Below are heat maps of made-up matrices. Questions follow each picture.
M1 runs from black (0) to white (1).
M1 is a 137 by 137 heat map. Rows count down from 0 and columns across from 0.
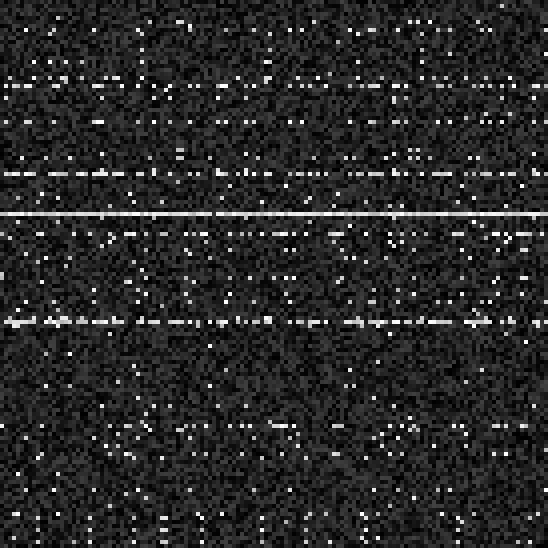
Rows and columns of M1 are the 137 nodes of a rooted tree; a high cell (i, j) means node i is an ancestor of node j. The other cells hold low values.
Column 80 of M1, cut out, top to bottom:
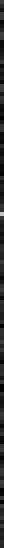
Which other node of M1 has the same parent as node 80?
58
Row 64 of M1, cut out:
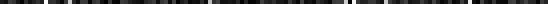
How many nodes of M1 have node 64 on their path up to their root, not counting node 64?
7
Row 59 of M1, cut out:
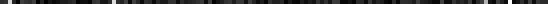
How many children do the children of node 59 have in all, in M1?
2
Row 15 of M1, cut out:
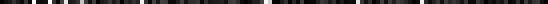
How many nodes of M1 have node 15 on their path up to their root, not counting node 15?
9
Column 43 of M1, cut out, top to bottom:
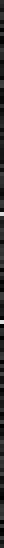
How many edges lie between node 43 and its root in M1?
2
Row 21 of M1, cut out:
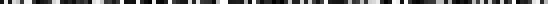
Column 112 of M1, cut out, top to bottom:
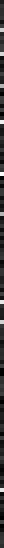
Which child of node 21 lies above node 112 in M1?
30
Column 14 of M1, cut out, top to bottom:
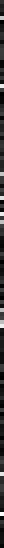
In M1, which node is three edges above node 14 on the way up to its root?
77
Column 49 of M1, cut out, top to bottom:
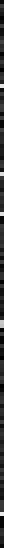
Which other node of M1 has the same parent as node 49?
134
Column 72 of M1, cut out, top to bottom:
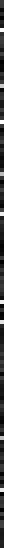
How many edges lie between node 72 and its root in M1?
9
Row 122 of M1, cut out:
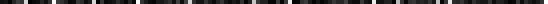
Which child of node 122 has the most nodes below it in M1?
109
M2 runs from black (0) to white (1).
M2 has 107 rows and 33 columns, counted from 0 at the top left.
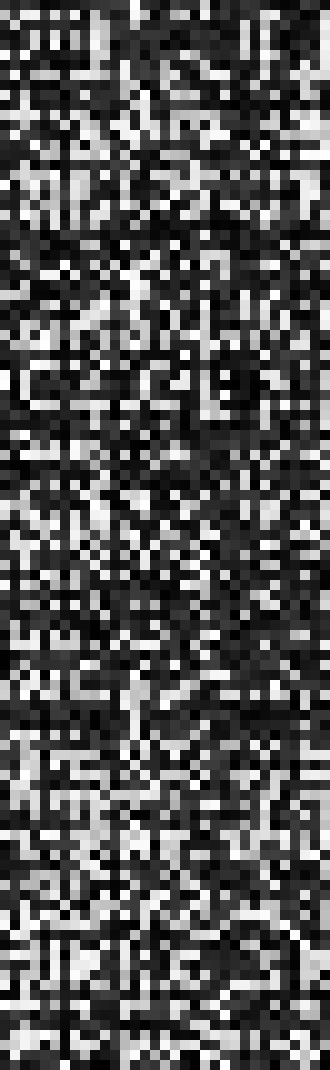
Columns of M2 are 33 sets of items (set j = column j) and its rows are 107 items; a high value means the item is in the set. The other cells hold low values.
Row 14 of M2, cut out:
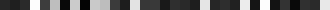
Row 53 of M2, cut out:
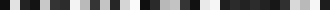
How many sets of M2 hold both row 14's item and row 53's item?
4
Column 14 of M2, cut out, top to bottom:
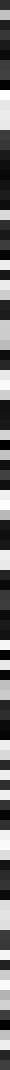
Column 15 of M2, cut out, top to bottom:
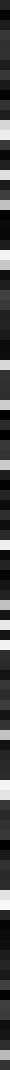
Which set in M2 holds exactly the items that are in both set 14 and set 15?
11
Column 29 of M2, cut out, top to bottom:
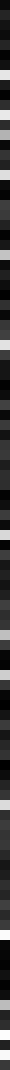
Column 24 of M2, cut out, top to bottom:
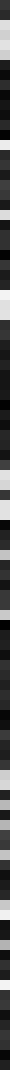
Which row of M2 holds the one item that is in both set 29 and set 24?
80
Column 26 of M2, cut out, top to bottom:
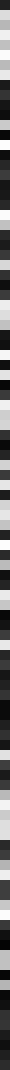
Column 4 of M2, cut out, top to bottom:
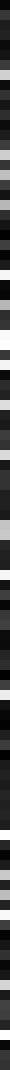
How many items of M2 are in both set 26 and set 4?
8
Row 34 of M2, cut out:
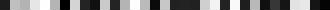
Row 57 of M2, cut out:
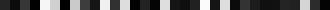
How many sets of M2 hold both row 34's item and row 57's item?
8
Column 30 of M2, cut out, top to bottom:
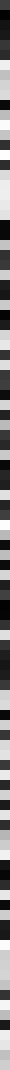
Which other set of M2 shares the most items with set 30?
12
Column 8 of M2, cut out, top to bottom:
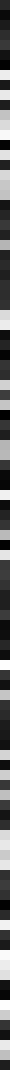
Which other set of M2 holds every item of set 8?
17
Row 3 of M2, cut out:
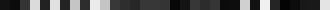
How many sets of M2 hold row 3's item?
8
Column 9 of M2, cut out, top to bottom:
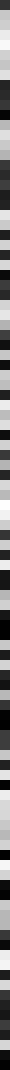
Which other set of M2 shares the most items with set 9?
32
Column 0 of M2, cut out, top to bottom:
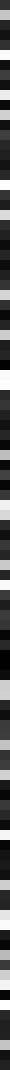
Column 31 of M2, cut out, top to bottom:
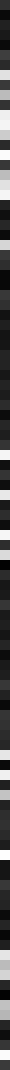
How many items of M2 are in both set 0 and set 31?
8
